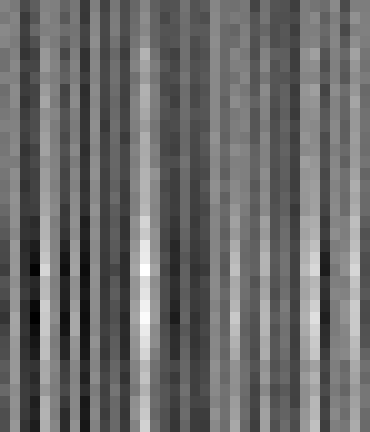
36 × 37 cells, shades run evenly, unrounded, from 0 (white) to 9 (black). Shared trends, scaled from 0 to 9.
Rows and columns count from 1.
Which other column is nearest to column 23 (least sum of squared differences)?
19
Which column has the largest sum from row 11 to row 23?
9
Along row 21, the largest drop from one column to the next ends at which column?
5
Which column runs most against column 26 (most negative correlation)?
23
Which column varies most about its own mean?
15
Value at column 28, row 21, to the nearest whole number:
6
